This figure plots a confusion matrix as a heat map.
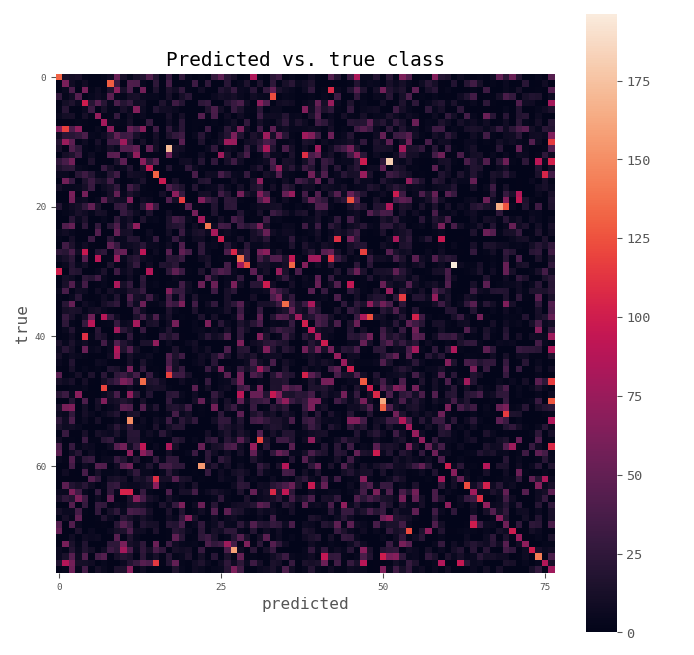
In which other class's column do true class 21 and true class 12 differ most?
38
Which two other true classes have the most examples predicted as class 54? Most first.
70, 16
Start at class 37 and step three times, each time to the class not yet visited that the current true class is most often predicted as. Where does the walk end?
55
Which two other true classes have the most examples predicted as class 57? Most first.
70, 10
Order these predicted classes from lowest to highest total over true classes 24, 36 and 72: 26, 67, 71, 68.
68, 71, 67, 26
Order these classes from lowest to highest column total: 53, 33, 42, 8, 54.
8, 42, 54, 33, 53
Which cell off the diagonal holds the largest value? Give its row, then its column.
29, 61
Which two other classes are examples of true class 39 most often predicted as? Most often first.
9, 74
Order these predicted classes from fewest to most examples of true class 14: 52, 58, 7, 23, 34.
23, 52, 7, 58, 34
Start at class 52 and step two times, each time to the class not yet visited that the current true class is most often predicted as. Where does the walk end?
64
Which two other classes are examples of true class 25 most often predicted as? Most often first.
43, 59
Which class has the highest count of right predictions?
50
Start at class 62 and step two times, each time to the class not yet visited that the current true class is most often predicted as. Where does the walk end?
75
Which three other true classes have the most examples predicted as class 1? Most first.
8, 75, 10
